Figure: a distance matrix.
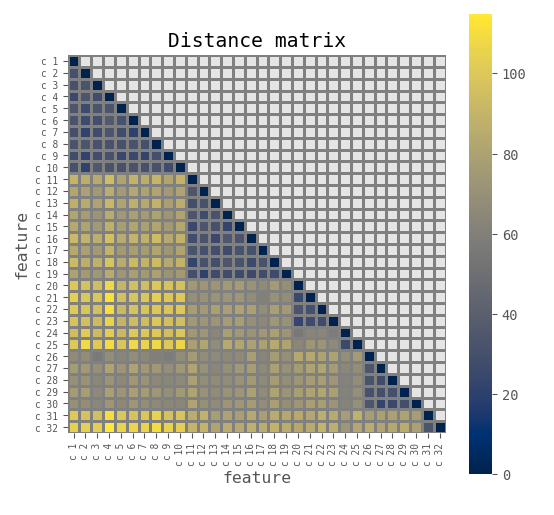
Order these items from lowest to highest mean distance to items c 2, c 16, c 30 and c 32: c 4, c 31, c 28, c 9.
c 28, c 9, c 31, c 4
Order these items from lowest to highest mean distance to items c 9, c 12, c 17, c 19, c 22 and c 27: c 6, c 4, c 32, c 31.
c 6, c 4, c 31, c 32
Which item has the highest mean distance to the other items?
c 32
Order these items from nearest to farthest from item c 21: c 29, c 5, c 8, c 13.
c 13, c 29, c 5, c 8
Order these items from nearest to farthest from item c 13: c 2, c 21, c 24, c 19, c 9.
c 19, c 24, c 21, c 9, c 2
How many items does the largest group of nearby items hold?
10
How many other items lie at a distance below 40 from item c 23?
3
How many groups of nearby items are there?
6
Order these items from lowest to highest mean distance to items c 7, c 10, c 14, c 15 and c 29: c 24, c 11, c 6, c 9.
c 9, c 6, c 11, c 24
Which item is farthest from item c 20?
c 4
